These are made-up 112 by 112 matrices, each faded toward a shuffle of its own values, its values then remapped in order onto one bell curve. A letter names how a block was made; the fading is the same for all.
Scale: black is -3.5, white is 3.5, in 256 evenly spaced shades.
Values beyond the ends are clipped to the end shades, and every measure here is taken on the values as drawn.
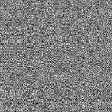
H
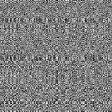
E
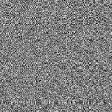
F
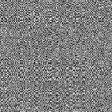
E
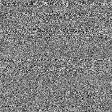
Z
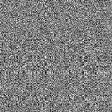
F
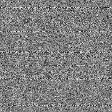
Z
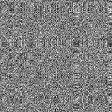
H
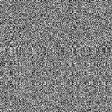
F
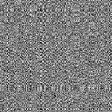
E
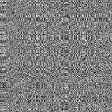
E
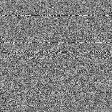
Z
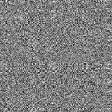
F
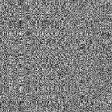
H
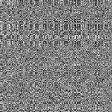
E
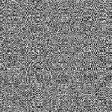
H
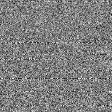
Z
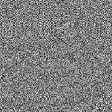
F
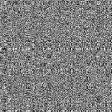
F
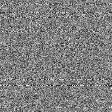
Z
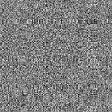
H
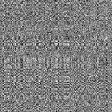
E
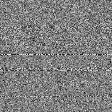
Z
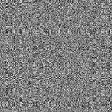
H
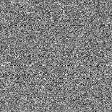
Z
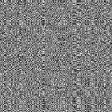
E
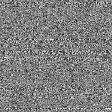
Z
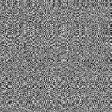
E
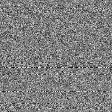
Z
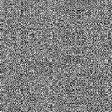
F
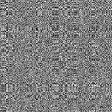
E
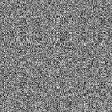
H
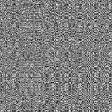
E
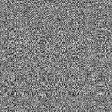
H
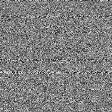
Z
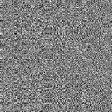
H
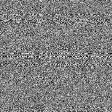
Z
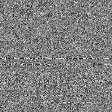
Z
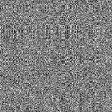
H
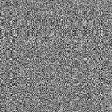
F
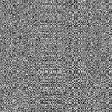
E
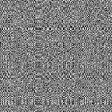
E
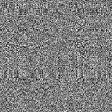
F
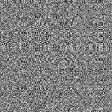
H
